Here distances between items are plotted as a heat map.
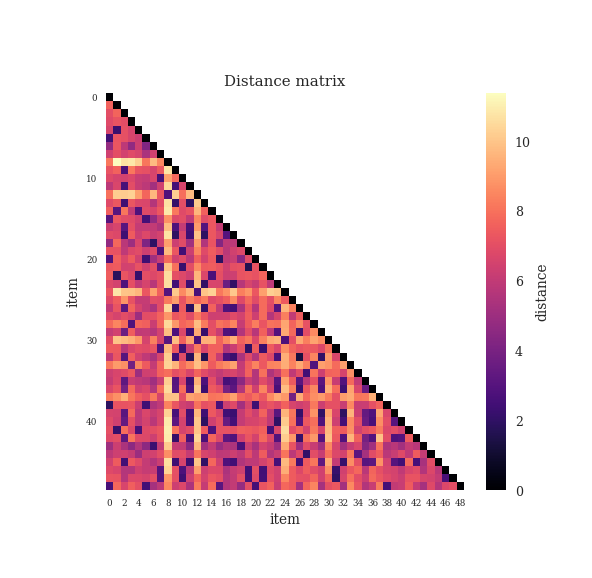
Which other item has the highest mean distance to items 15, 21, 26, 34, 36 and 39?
8
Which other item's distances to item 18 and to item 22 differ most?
1
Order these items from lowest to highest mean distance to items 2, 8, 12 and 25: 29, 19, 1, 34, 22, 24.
24, 34, 29, 19, 22, 1
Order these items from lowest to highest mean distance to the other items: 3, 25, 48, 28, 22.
48, 22, 3, 25, 28
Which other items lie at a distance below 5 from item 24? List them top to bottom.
8, 12, 30
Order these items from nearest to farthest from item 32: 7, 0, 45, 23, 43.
45, 23, 43, 0, 7
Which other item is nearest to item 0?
38
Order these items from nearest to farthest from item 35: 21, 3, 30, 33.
3, 21, 33, 30
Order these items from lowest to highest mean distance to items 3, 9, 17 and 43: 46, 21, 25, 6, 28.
6, 46, 28, 21, 25
